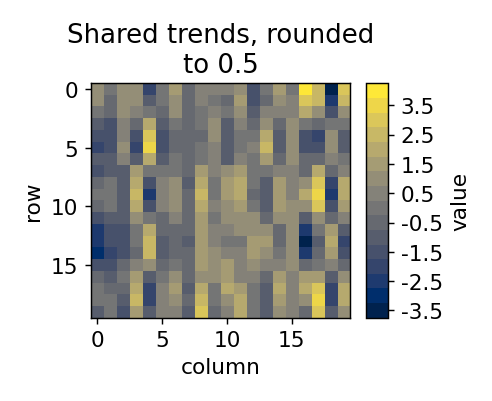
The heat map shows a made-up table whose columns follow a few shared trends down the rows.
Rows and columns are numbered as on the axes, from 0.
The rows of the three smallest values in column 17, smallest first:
4, 5, 13
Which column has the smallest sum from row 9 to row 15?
0
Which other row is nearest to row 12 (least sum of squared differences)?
14
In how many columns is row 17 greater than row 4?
12
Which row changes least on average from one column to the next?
15
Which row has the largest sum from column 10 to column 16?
17
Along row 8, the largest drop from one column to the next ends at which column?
18
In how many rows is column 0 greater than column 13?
7
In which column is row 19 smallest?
2
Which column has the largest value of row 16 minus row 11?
16
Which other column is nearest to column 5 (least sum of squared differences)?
1
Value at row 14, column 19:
-1.5
